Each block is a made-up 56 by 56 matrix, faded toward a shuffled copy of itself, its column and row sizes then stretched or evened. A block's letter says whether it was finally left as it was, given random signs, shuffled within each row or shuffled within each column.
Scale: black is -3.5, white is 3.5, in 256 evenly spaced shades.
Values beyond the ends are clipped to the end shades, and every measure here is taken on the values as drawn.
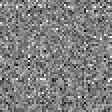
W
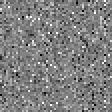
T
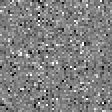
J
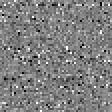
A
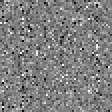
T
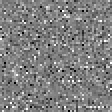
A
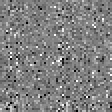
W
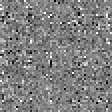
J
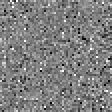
T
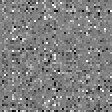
W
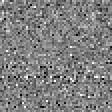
A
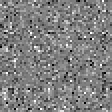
W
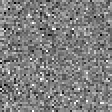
J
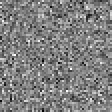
J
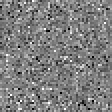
J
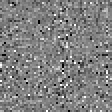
J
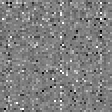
W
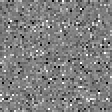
A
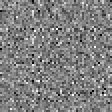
W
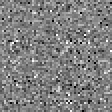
J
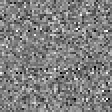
A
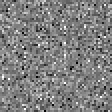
T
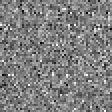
A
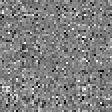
W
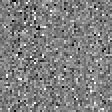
T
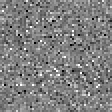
A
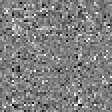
W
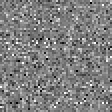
A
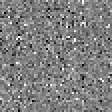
J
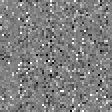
T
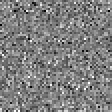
A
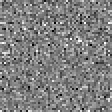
A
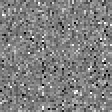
T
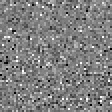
A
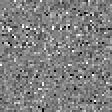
A
